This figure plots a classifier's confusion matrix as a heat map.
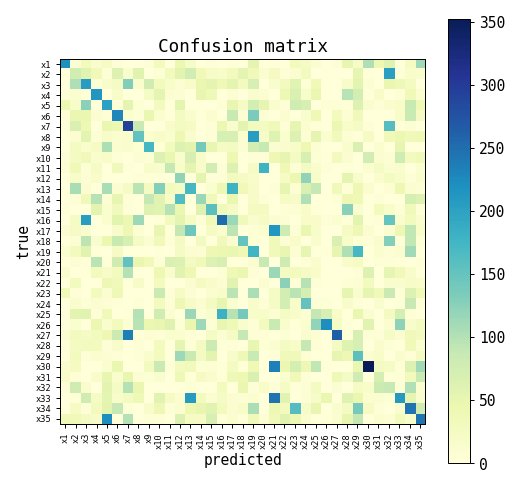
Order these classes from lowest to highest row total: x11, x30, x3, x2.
x11, x2, x3, x30
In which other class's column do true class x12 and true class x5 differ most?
x3
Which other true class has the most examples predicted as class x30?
x1
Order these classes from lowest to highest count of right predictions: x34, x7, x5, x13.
x13, x5, x34, x7
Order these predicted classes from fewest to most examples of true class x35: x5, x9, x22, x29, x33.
x9, x33, x22, x29, x5
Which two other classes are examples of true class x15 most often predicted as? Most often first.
x28, x11
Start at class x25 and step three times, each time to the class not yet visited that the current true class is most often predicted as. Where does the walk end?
x7
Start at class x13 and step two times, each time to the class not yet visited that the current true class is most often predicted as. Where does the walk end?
x21
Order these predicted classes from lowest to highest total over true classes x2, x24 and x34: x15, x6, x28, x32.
x28, x15, x6, x32
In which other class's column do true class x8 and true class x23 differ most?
x19
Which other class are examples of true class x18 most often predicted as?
x32
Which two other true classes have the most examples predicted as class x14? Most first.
x9, x26
